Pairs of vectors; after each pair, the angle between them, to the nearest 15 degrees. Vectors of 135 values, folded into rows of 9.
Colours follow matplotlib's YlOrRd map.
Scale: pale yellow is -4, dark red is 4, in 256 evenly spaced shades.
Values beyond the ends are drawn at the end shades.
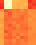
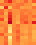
105 degrees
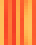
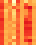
150 degrees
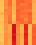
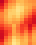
120 degrees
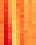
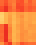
60 degrees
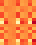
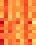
135 degrees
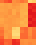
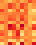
120 degrees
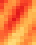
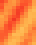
15 degrees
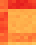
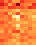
60 degrees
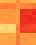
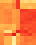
45 degrees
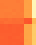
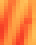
60 degrees
